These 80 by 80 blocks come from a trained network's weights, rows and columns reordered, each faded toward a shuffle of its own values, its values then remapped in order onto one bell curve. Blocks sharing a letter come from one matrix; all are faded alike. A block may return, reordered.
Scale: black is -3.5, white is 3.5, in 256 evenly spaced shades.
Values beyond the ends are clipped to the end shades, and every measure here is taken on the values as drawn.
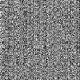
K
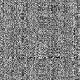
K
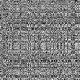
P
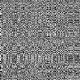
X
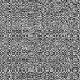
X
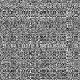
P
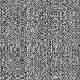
K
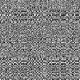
P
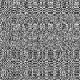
P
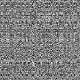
X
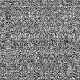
X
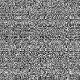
X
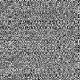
X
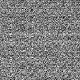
X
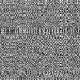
X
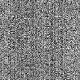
K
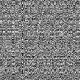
P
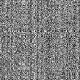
K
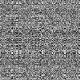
X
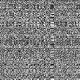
X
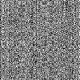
K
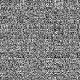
X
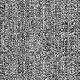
K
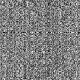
K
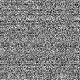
P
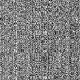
K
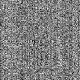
K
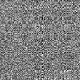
X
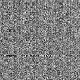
K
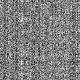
K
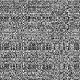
P
